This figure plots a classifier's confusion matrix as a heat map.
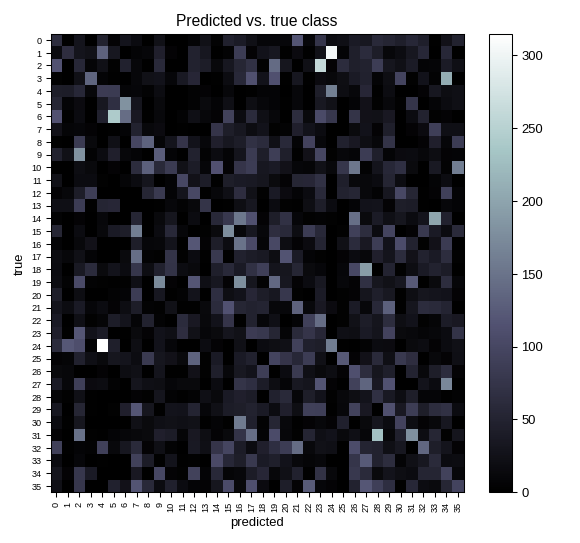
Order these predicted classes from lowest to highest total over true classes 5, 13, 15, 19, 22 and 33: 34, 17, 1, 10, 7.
1, 10, 34, 17, 7
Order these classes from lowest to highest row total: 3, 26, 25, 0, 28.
28, 26, 0, 3, 25
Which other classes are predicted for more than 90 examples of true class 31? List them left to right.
2, 17, 19, 28
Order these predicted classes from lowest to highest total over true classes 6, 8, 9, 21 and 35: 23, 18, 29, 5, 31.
31, 18, 23, 29, 5
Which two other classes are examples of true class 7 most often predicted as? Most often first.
33, 14
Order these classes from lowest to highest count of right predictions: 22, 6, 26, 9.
22, 26, 9, 6
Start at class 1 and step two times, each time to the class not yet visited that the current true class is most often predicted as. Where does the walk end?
4
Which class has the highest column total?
17
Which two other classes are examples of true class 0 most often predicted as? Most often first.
21, 23
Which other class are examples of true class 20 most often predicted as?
7
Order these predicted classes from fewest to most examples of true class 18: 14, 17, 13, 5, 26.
13, 5, 14, 17, 26
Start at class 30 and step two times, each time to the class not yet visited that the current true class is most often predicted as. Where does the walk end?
12
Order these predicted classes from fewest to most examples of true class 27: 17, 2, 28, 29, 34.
28, 17, 2, 29, 34
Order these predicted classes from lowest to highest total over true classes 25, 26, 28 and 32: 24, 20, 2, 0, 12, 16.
24, 2, 0, 16, 12, 20
